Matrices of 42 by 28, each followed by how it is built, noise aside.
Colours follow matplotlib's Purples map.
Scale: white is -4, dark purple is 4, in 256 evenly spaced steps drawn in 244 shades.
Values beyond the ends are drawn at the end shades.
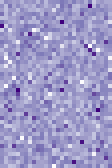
sparse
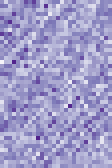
Hankel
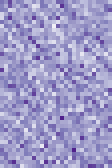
Toeplitz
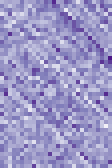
Toeplitz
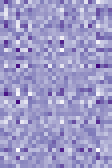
low rank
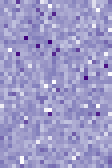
sparse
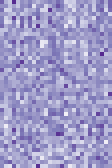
blocks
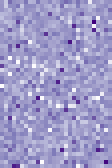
sparse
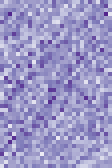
Hankel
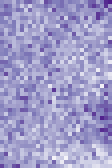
smooth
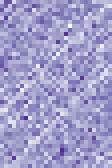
Hankel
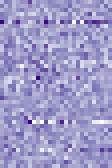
uneven rows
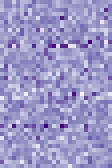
uneven rows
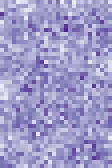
smooth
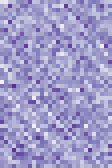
Toeplitz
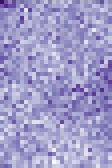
smooth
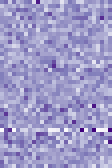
uneven rows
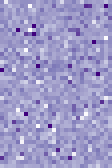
sparse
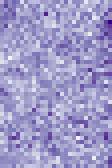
smooth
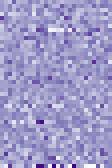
uneven rows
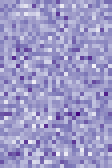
uneven rows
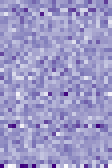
uneven rows
